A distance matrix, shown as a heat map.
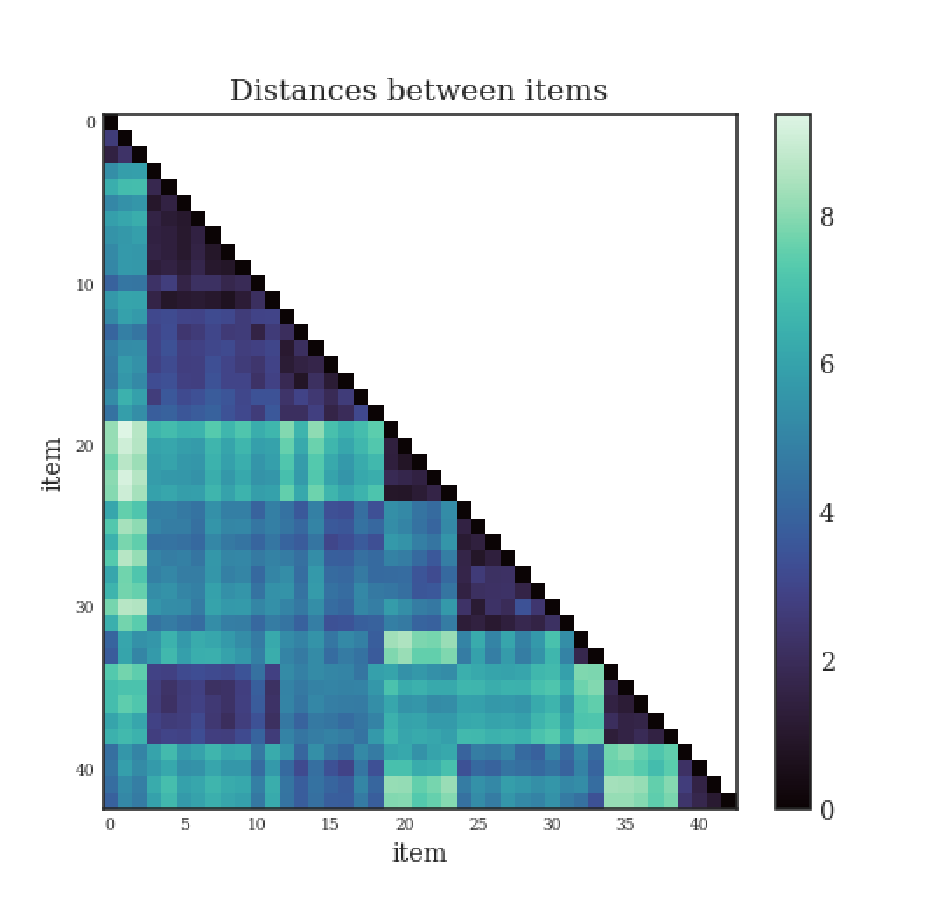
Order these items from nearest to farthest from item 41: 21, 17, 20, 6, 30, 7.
17, 30, 6, 7, 21, 20
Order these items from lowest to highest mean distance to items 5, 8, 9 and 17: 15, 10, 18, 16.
10, 15, 16, 18
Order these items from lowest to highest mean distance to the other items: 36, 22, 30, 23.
36, 30, 22, 23
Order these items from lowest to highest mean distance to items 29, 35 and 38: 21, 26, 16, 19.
16, 26, 21, 19
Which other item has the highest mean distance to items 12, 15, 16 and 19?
1
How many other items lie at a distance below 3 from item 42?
3
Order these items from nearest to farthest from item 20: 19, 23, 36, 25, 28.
23, 19, 28, 25, 36
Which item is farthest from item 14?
19
